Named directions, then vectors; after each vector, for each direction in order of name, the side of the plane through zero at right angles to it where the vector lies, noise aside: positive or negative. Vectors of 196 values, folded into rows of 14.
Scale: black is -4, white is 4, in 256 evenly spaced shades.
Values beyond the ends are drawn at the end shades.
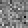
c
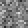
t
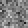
positive, negative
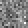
negative, positive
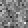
negative, positive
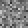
positive, positive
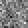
negative, positive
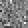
negative, positive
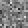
negative, negative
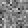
negative, negative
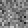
positive, negative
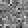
negative, negative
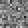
positive, positive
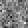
negative, positive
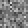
negative, negative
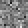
positive, positive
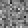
positive, positive
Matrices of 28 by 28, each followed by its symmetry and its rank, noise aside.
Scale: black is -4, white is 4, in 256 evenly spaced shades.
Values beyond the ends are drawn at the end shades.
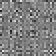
no symmetry, rank three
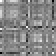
symmetric, rank two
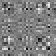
symmetric, rank two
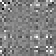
symmetric, rank three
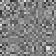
symmetric, rank four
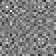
symmetric, rank four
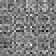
no symmetry, rank four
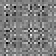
symmetric, rank two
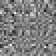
antisymmetric, rank four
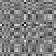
symmetric, rank two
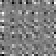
antisymmetric, rank two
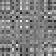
symmetric, rank two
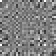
symmetric, rank three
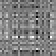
antisymmetric, rank two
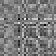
no symmetry, rank two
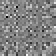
symmetric, rank four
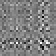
antisymmetric, rank two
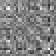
symmetric, rank three
